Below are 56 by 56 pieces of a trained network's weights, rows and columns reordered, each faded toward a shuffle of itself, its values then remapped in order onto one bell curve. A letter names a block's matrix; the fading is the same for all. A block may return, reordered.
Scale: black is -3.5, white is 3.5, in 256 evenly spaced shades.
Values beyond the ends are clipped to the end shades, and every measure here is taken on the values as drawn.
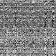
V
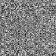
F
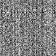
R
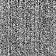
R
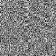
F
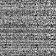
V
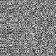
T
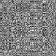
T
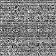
V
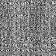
R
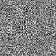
F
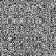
T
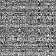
V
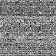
V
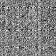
R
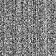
R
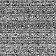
V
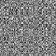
T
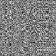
T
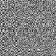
T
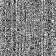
R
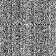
R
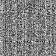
R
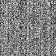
R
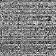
V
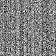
R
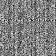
R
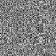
F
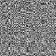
T
